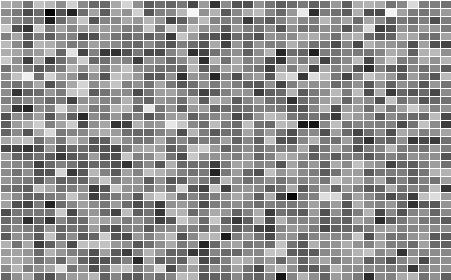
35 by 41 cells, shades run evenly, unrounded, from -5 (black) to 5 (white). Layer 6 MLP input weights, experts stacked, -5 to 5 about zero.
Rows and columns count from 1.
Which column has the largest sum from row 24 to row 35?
33
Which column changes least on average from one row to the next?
32
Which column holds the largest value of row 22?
6
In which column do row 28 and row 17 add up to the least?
3
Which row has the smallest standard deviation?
29
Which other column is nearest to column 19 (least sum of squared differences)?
13
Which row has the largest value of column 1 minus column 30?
8
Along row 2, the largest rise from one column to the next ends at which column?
36
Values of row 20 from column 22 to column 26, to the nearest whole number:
0 1 -1 0 2
